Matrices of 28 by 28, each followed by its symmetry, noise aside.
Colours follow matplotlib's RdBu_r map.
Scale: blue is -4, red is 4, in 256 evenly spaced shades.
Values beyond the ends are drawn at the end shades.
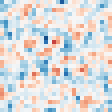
same after a half turn.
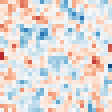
no symmetry.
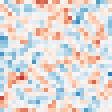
antisymmetric.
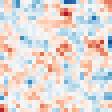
symmetric across the other diagonal.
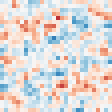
same after a half turn.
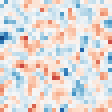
no symmetry.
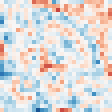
symmetric across the other diagonal.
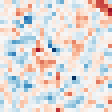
no symmetry.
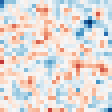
symmetric across the other diagonal.
